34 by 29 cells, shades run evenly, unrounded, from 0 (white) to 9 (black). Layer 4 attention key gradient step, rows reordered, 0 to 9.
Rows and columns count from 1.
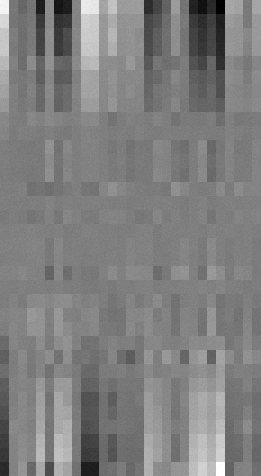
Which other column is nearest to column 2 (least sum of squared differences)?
28
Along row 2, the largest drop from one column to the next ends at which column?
26
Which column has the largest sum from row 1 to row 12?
25
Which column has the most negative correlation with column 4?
20
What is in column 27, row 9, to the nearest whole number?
5
